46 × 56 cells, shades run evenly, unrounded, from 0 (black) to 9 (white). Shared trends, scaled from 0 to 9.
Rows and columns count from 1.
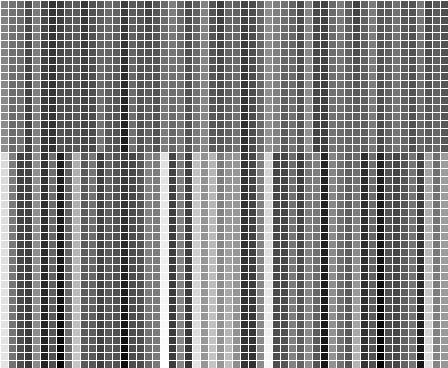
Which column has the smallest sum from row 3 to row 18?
16
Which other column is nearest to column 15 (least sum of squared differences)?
18
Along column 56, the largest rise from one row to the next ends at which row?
20
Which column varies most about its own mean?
21
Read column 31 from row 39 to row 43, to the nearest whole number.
2 2 2 2 2
